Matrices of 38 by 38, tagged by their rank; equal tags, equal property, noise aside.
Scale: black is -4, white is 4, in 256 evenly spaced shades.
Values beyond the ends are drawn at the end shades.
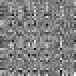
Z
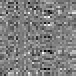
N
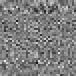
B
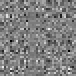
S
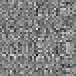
N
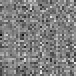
N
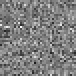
B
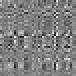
Z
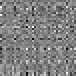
Z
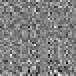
S
